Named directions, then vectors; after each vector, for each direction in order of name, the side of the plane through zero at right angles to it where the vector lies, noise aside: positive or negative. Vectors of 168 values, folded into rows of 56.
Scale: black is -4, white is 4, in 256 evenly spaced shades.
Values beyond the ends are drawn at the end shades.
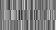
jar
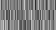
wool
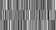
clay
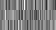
negative, positive, positive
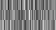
positive, positive, positive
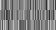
negative, negative, positive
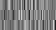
negative, negative, negative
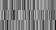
negative, negative, negative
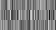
negative, negative, positive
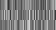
positive, positive, negative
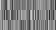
negative, negative, positive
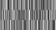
positive, positive, positive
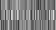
positive, positive, negative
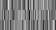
negative, negative, negative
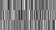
positive, positive, positive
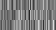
negative, negative, negative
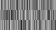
positive, negative, positive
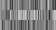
negative, negative, positive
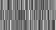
positive, positive, positive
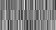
negative, positive, positive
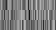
negative, negative, negative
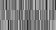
negative, positive, positive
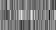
negative, negative, positive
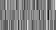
positive, negative, negative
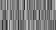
positive, negative, negative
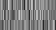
negative, negative, negative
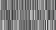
negative, negative, positive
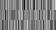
positive, negative, negative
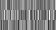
positive, positive, negative
